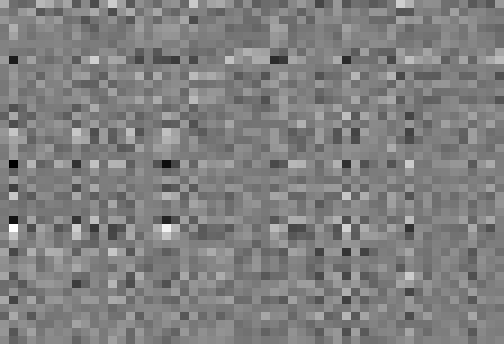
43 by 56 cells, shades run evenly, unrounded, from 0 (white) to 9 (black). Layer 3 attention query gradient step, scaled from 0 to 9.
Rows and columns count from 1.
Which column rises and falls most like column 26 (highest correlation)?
14
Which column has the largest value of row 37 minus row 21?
46
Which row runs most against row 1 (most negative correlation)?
2
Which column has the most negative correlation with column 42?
13
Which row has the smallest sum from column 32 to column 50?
36
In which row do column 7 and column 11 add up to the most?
29
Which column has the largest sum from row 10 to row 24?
30
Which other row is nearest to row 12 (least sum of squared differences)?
9
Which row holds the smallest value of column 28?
7
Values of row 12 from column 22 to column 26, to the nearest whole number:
3 4 4 4 5
